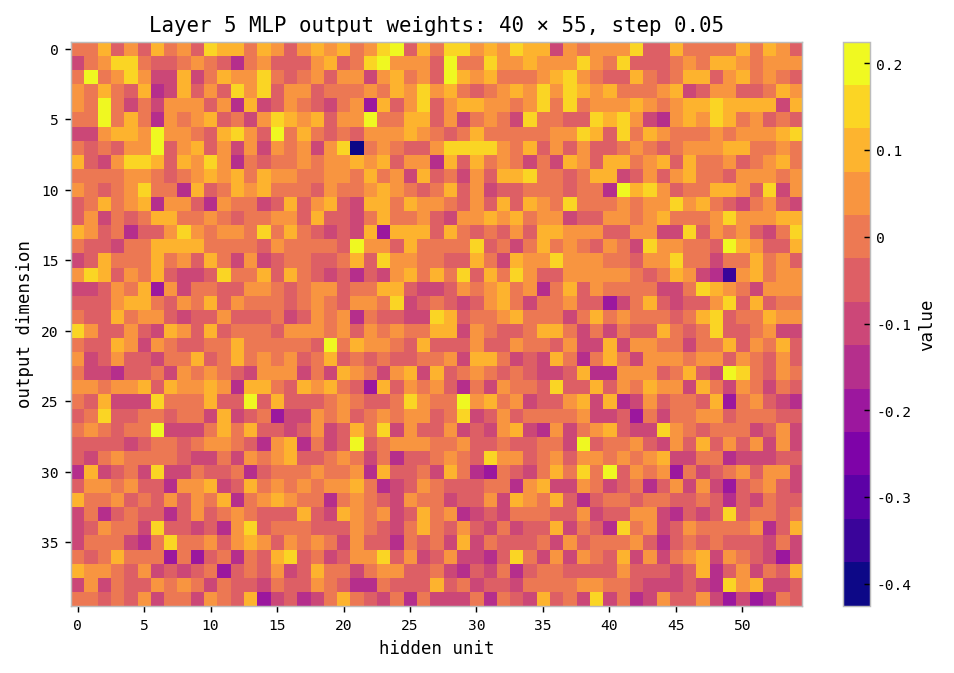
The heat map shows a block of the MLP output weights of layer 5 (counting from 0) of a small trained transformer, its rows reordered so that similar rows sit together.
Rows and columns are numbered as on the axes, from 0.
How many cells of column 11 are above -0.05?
28
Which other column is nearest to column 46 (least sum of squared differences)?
50
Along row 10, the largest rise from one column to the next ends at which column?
41
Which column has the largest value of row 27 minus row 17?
6
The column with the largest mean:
23
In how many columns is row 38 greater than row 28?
17
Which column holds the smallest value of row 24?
22
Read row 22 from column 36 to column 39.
0.1 0 -0.15 0
